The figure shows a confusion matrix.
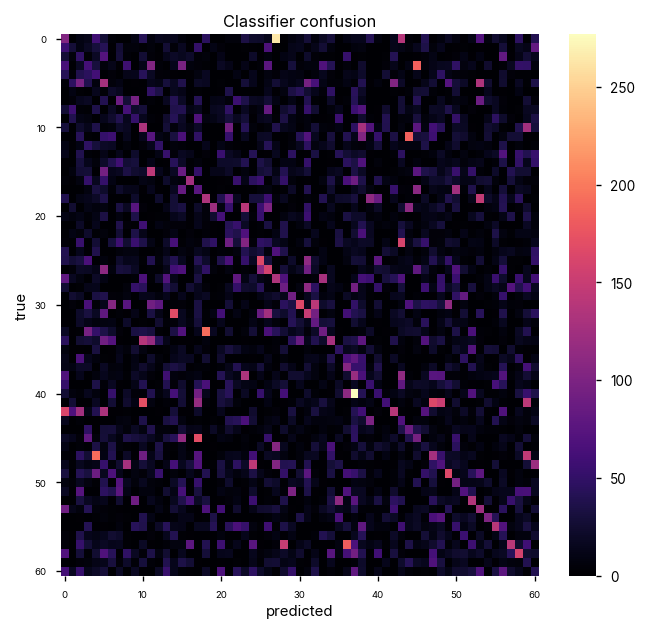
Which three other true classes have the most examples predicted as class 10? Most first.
41, 34, 47
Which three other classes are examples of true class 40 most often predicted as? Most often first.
37, 36, 17
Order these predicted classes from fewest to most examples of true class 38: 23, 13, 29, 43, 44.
44, 29, 13, 43, 23
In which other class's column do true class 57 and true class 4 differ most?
36
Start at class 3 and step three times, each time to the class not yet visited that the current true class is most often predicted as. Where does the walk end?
50
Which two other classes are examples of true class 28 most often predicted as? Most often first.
31, 37
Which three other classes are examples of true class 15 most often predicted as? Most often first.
11, 5, 45
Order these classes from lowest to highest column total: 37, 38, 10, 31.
10, 31, 38, 37
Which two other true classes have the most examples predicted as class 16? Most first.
57, 52
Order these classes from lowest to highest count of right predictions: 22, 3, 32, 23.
22, 3, 32, 23
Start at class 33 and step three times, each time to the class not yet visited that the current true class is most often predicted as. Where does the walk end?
0
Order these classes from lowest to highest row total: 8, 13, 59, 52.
59, 13, 8, 52
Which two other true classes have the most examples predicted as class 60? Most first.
48, 1
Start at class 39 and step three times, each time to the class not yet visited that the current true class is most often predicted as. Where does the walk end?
21
